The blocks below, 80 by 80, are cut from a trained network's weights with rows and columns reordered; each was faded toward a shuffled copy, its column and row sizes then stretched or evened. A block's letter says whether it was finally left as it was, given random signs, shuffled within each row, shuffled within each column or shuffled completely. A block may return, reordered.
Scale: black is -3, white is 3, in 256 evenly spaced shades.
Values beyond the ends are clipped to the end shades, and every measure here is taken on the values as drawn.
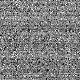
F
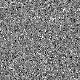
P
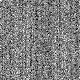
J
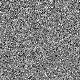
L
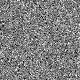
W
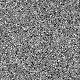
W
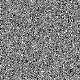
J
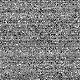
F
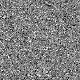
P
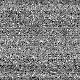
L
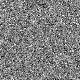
L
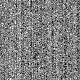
J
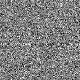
F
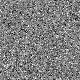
W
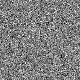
L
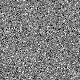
L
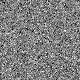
W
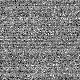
L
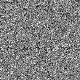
P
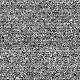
F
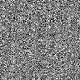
F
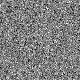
W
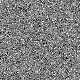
W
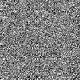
F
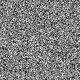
W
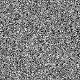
P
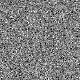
P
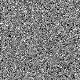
P
